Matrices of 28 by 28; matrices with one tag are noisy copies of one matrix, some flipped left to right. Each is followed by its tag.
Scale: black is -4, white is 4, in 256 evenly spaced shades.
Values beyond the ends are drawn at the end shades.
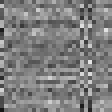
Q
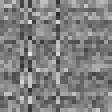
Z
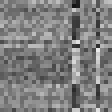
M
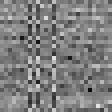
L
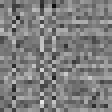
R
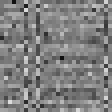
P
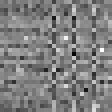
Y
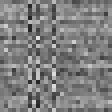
L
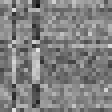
M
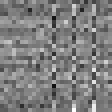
Y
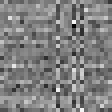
L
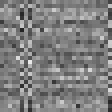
Q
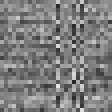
L
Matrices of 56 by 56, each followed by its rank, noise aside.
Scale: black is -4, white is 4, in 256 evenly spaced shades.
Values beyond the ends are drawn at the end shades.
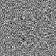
eight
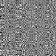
five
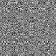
six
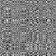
four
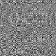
eight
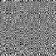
five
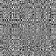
four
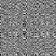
five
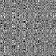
five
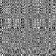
four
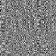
six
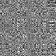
eight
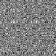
eight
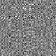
eight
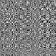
four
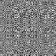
five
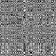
five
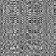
four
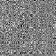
eight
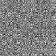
eight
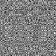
eight
